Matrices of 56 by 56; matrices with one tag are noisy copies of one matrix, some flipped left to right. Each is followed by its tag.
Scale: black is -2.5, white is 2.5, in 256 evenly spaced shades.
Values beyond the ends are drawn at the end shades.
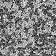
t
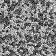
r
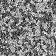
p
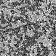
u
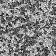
u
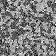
p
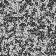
p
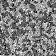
p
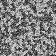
p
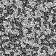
t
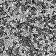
u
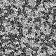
t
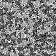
t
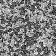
u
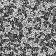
t
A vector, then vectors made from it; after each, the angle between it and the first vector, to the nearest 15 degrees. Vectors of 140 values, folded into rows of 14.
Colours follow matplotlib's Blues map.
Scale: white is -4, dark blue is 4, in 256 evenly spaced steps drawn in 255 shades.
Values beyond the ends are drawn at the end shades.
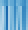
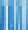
165 degrees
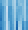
135 degrees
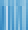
165 degrees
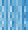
60 degrees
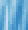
120 degrees
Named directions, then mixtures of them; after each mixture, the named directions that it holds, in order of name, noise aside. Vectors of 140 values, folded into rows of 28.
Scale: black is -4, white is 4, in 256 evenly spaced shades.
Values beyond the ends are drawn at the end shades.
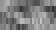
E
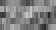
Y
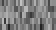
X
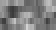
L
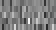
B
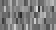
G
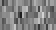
B, G, X.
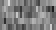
E, G, X.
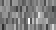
B, E.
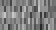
B, G, X.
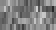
E, G.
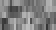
B, L.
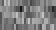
B, E, X.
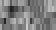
L.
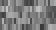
E, X, Y.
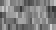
E, X, Y.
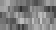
E.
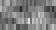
B, E.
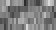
E, G, L.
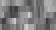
L.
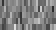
B, G.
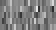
G.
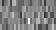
B.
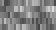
E, X.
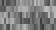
E, X.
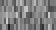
X.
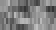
E.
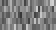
G.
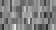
B, Y.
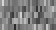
B, G, L.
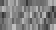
E, G, Y.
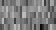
B, X, Y.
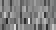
B.
